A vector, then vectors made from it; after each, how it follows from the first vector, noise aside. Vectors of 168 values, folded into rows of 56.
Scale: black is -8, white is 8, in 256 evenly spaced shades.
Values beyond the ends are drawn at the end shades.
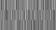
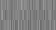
reversed, negated, shrunk.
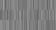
wrapped around, negated, shrunk.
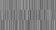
reversed, negated, shrunk.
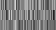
scaled up.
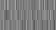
partly zeroed.
